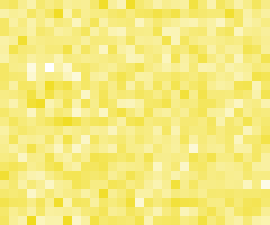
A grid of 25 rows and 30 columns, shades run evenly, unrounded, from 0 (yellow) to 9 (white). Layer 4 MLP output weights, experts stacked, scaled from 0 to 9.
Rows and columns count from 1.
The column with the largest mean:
9
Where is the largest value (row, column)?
8, 6
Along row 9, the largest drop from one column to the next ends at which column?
10
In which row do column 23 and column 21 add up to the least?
11
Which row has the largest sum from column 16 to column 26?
3
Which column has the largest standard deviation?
4
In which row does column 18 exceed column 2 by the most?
19
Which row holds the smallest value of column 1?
20
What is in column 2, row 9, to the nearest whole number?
3
